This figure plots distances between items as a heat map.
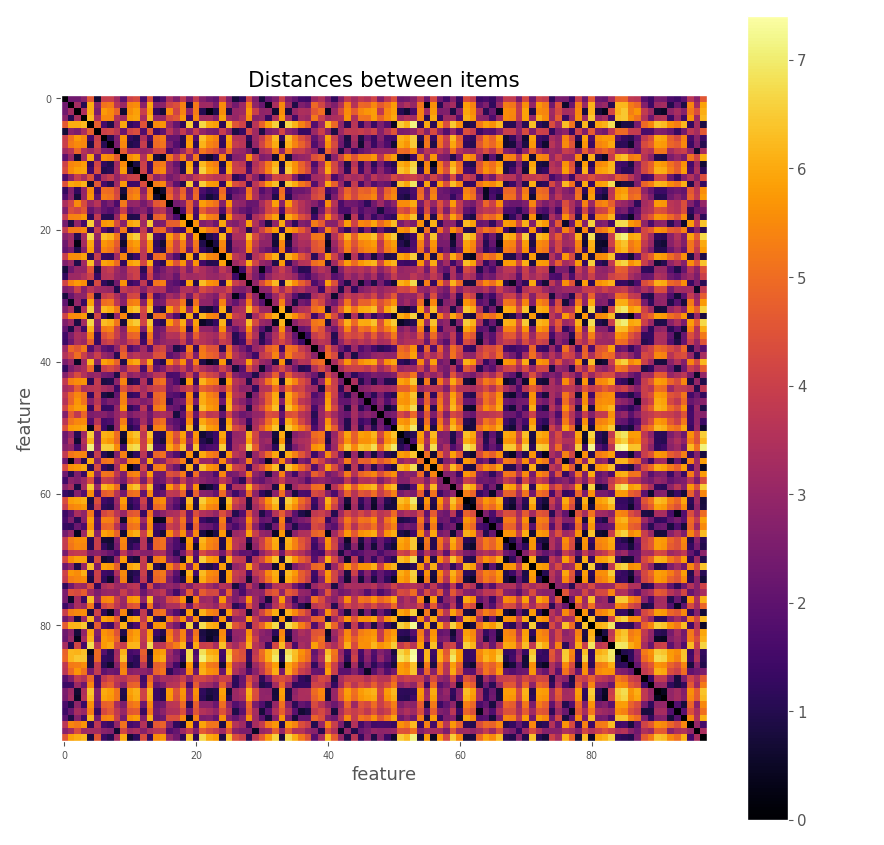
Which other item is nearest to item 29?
96
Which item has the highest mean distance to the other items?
83
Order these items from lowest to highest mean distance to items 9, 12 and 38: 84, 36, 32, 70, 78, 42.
36, 42, 32, 78, 70, 84
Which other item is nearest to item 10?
56
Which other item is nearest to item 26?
30
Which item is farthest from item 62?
53
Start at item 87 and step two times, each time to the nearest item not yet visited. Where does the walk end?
16
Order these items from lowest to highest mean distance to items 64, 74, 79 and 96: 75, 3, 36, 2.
2, 36, 3, 75
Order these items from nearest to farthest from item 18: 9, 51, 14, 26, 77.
26, 77, 14, 9, 51
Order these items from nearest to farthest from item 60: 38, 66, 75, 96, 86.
66, 96, 75, 38, 86
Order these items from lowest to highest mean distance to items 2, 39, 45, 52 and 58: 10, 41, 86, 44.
44, 41, 86, 10
